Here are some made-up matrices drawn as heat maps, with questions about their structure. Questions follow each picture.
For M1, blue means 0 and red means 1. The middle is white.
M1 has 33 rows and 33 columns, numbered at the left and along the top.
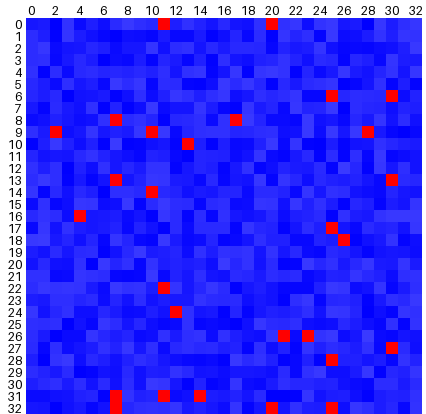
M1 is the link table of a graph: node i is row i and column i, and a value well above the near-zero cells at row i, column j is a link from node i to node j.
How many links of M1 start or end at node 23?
1
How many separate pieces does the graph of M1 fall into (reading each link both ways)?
10
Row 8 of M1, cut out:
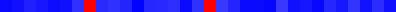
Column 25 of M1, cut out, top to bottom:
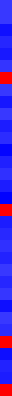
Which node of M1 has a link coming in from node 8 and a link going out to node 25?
node 17
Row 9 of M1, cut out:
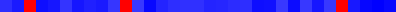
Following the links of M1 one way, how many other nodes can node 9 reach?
7
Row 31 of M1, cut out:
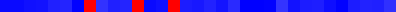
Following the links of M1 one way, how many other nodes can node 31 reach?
6
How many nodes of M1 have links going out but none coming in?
11
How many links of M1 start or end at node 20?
2
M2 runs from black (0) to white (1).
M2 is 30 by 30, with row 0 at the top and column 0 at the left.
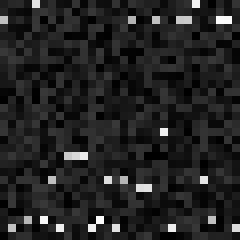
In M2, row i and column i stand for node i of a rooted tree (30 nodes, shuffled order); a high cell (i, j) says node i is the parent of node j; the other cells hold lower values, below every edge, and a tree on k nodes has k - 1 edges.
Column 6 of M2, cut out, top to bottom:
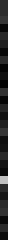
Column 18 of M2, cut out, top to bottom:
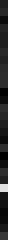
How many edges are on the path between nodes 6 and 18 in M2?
4
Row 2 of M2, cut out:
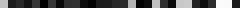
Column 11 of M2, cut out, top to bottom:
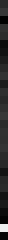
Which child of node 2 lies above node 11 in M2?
28
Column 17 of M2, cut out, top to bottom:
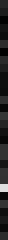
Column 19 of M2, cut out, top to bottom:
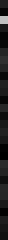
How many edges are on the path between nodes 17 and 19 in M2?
3
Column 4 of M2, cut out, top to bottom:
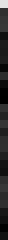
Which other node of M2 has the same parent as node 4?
24
